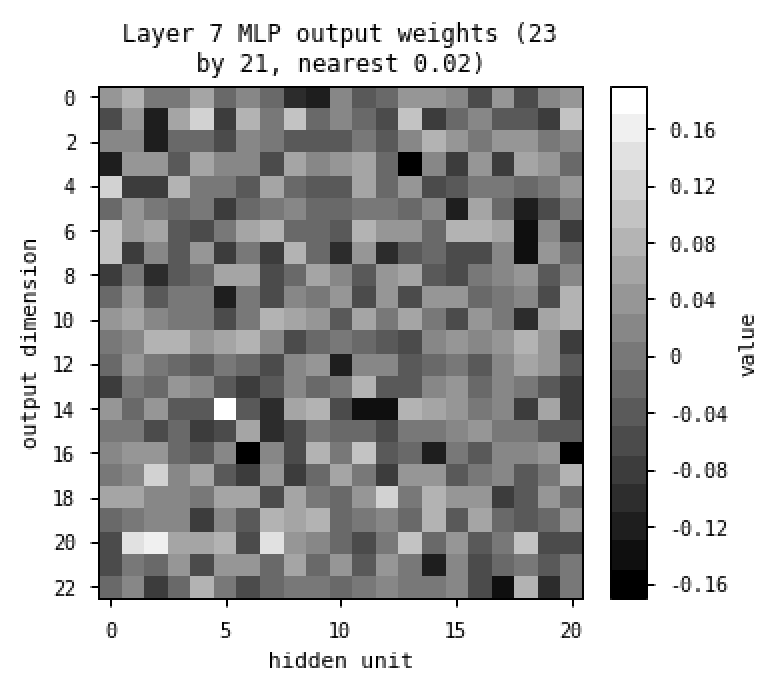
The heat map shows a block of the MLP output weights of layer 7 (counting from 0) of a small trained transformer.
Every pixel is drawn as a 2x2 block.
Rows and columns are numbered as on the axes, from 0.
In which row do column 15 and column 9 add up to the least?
5
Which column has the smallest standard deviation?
3
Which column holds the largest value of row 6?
0
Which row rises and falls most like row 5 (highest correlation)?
10
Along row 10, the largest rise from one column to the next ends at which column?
19
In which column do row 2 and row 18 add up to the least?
2
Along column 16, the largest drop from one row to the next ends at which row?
7
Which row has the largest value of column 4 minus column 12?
1
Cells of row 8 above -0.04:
13
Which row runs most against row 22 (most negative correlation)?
6
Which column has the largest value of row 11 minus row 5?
18
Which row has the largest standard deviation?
14
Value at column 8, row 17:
-0.08
